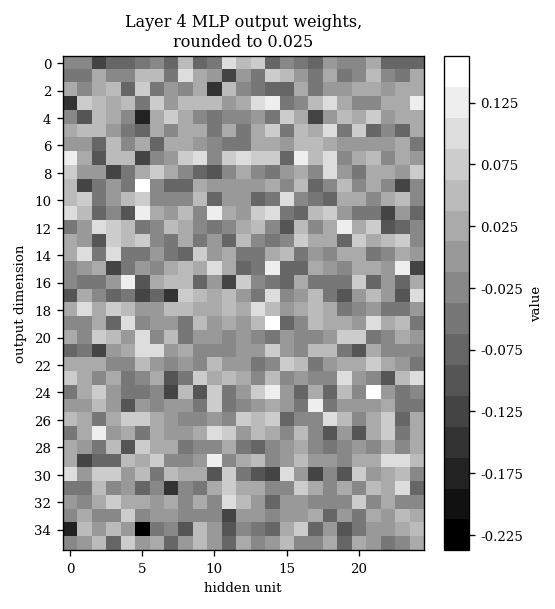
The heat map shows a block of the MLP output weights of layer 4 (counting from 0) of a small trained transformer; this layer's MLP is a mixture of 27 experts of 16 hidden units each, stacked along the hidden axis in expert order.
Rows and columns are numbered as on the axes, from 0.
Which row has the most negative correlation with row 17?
20
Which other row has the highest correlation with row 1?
35
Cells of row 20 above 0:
8
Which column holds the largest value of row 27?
2
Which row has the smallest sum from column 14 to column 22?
0
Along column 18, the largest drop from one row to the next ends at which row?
27
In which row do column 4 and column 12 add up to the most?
16
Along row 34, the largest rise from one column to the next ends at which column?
1
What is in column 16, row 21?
-0.025
